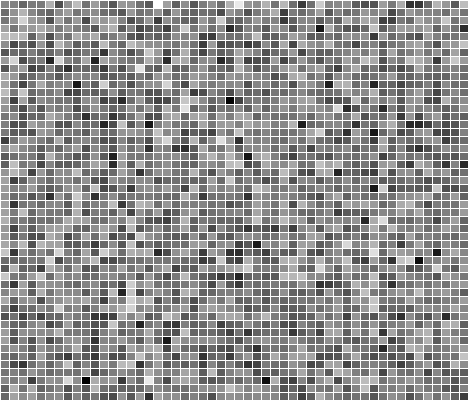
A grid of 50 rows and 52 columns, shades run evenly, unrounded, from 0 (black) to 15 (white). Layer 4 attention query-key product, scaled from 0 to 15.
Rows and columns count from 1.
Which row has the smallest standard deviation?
10
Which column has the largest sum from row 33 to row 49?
15
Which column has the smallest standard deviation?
31
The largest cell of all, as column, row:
18, 1
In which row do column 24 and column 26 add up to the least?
13
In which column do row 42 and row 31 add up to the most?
42
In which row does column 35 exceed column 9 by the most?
11
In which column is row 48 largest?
17
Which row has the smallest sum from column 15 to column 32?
41
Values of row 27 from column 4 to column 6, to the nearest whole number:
6 8 7
